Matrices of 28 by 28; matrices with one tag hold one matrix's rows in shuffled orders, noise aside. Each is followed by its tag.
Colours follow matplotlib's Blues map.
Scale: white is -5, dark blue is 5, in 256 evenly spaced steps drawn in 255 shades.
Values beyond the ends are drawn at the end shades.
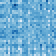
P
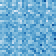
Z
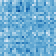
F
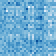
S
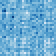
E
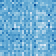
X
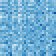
Z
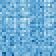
E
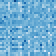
P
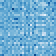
X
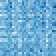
Z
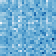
Z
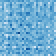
F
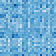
P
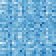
Z
